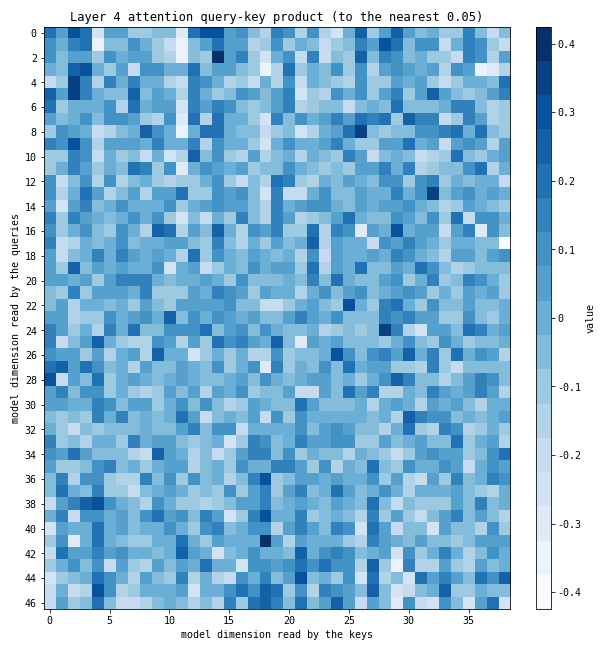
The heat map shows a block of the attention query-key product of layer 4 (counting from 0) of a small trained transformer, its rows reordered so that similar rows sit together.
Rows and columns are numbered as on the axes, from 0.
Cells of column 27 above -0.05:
24
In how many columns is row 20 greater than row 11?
17
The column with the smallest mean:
11
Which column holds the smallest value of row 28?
1
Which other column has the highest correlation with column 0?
29
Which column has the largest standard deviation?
18
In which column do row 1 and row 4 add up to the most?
2
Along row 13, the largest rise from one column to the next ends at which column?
19
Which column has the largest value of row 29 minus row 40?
32
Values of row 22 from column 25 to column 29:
0.3 0 -0.1 0.15 0.2
